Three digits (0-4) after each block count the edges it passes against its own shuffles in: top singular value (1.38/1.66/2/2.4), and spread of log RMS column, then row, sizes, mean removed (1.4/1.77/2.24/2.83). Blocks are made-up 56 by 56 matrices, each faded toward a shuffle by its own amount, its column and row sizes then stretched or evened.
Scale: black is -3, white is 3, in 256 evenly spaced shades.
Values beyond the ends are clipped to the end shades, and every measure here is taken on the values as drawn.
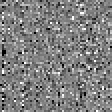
2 3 1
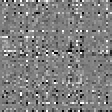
1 4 4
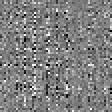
3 4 2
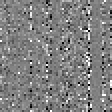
1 4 0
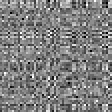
4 2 3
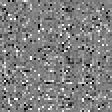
1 3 1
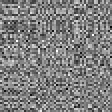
4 0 1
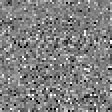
1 1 2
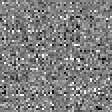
2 2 3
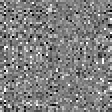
3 2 0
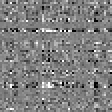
3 3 4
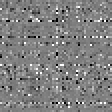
2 2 4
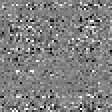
0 2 4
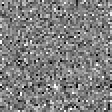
0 1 2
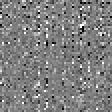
1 4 2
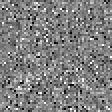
1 1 1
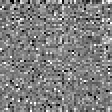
3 1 1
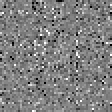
1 1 1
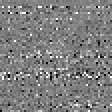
1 1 4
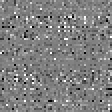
0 2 4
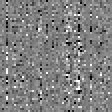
2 4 0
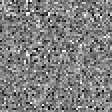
1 0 1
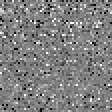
0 0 3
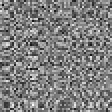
4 1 1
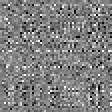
3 2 3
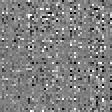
1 4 3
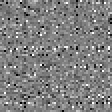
2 1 2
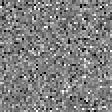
1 0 1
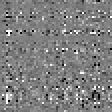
2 3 4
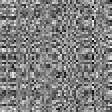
4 4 0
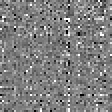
2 3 3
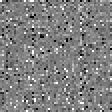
2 2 0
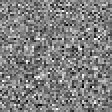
3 1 2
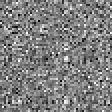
3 1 0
